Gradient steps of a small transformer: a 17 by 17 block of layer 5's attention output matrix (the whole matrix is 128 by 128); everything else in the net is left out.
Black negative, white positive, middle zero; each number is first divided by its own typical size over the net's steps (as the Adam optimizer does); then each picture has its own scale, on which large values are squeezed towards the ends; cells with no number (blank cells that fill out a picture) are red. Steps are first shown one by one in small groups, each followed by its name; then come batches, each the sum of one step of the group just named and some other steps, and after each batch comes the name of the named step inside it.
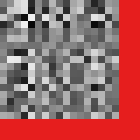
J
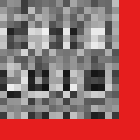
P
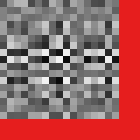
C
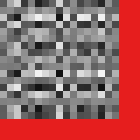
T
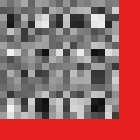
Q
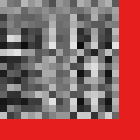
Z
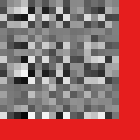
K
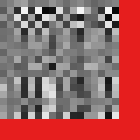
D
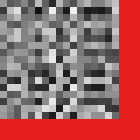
P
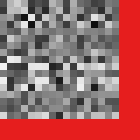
J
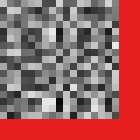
Z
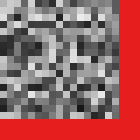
T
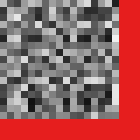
C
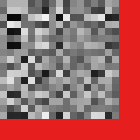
K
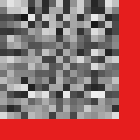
J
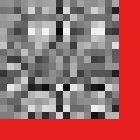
P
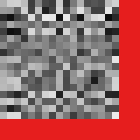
D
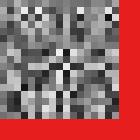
D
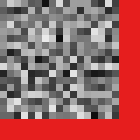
P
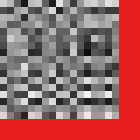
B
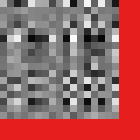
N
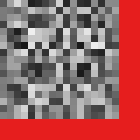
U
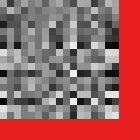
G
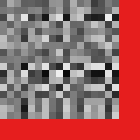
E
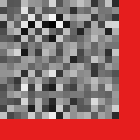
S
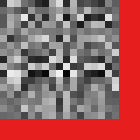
E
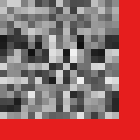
U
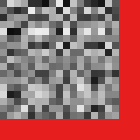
U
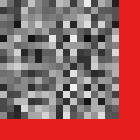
N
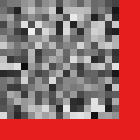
E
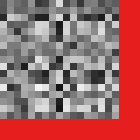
E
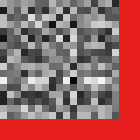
S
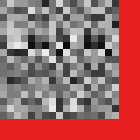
N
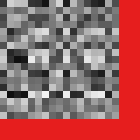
U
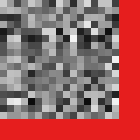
N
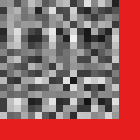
N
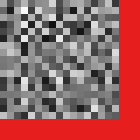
S
